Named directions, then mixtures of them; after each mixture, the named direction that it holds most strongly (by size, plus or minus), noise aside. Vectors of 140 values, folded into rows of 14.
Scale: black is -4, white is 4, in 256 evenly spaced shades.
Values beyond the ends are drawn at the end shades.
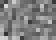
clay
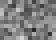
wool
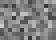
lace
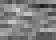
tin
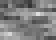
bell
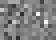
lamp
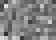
clay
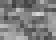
bell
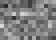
lace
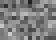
lace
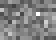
lamp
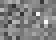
lamp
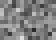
wool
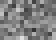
wool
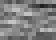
tin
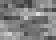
bell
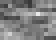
bell
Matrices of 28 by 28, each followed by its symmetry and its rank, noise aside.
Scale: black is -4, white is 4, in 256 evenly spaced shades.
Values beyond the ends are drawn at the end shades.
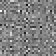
no symmetry, rank five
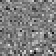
no symmetry, rank six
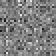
antisymmetric, rank six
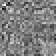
symmetric, rank four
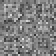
symmetric, rank five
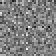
antisymmetric, rank four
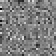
no symmetry, rank six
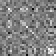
symmetric, rank four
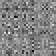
no symmetry, rank five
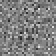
no symmetry, rank six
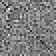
symmetric, rank six
